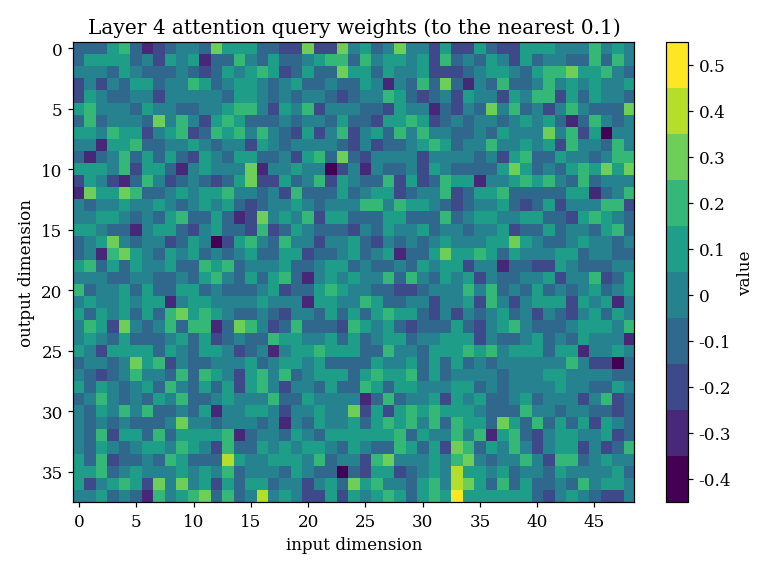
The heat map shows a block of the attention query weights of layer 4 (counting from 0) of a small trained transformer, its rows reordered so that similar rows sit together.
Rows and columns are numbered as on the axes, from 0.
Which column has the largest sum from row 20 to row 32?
9
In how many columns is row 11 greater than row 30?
22
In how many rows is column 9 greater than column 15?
20
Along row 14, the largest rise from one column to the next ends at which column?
16
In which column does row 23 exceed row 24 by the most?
48
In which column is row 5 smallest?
31
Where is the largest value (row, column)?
37, 33
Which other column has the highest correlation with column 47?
8
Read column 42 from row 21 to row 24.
0.1 -0.1 -0.1 0
